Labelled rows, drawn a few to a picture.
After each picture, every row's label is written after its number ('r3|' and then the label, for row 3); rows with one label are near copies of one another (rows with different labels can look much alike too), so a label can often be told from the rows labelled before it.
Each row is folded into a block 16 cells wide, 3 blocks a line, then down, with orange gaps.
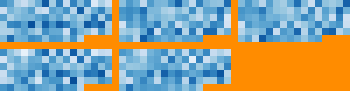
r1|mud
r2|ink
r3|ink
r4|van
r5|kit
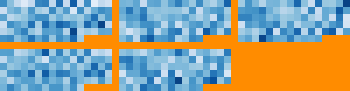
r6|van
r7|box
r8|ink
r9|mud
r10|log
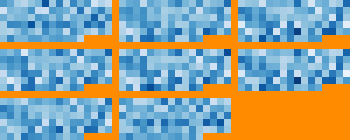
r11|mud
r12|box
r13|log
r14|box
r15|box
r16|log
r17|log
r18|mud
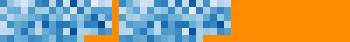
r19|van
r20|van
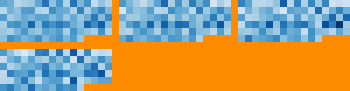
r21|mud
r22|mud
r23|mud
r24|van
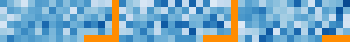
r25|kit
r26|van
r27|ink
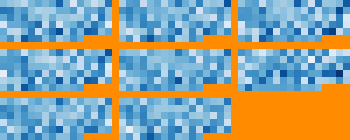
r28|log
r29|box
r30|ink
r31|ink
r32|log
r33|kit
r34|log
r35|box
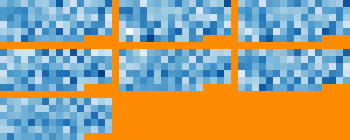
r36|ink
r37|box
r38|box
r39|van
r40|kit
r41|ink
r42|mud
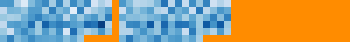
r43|kit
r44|mud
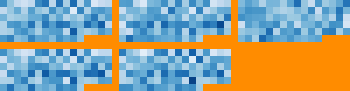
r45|van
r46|kit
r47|ink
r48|van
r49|van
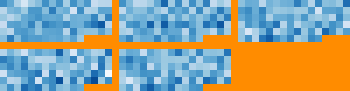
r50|kit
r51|mud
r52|box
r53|log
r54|box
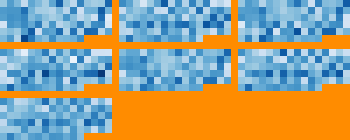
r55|ink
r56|mud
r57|ink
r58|kit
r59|ink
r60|mud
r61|mud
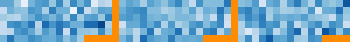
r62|kit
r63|ink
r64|box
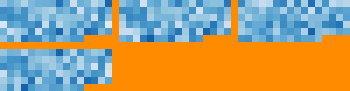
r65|log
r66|box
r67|van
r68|ink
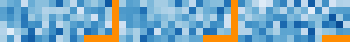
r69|box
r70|ink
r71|van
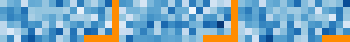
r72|box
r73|kit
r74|box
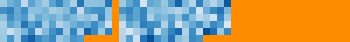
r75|box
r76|box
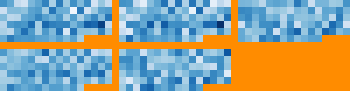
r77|kit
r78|kit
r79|log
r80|mud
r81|box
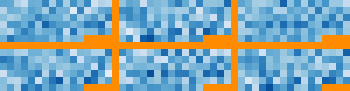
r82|kit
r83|box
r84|mud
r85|log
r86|mud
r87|box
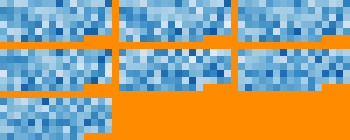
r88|log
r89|log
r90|log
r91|ink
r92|van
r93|mud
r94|mud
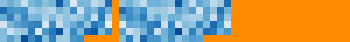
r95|log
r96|log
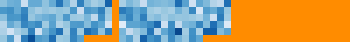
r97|box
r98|log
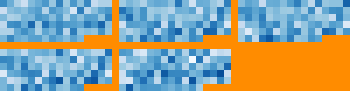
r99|kit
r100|log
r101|box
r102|log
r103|kit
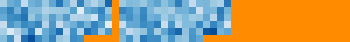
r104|box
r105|log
